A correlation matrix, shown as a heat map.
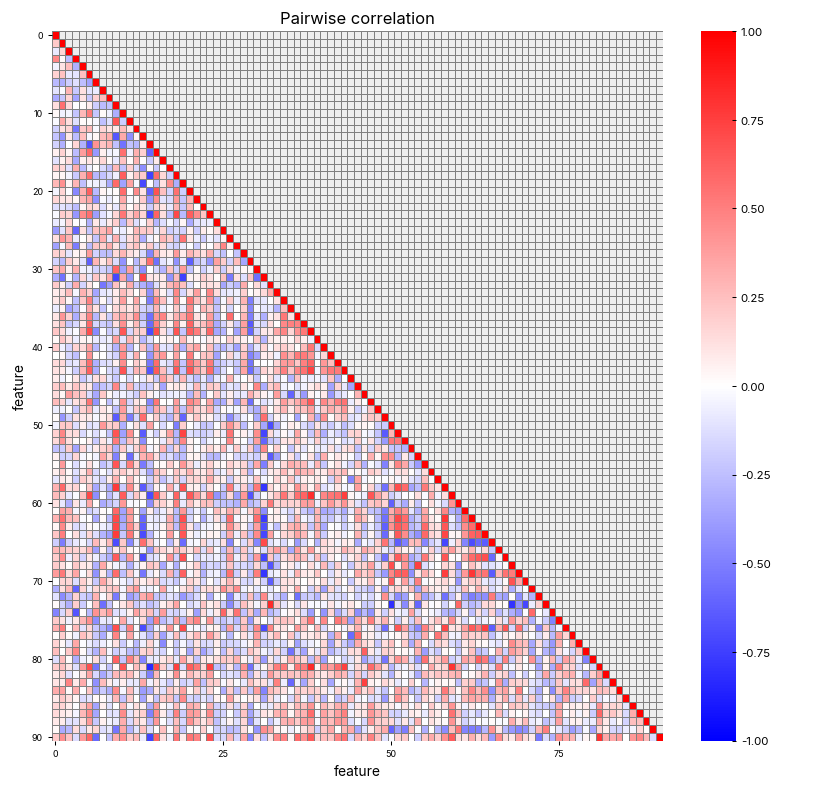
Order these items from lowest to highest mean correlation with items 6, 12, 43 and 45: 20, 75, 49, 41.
49, 75, 41, 20
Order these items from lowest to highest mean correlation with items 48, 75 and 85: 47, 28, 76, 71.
71, 76, 28, 47
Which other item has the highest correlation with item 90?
81
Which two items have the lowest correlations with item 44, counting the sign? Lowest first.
77, 57
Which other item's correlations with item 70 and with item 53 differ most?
68
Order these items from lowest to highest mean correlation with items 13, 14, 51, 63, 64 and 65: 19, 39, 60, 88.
60, 88, 39, 19
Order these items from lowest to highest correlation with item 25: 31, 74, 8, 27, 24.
24, 31, 8, 27, 74
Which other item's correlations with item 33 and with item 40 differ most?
54
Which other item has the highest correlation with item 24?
29
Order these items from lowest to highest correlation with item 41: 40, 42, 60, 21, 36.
21, 40, 42, 60, 36
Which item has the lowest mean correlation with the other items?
14
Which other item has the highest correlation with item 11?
9
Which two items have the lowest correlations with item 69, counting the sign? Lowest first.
31, 65
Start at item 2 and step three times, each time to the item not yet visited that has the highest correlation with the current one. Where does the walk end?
79
